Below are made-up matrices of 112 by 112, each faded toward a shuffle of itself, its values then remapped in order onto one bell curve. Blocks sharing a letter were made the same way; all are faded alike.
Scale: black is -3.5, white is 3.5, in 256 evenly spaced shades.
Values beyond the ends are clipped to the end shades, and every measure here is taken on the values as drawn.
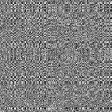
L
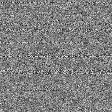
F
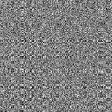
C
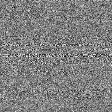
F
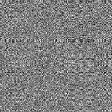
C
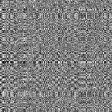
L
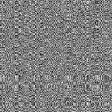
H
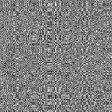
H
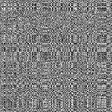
L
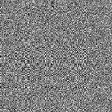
C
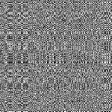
L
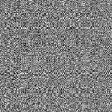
C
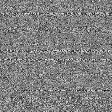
F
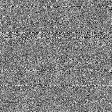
F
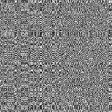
H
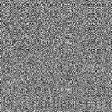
C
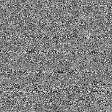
F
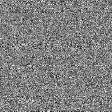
F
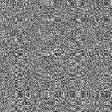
C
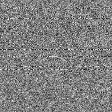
F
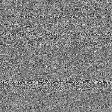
F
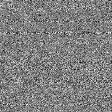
F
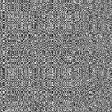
H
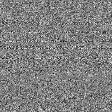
F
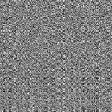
C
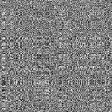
C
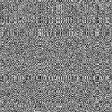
H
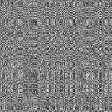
L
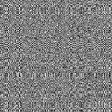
H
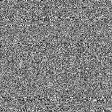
F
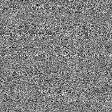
F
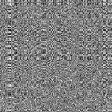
H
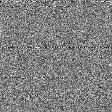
F
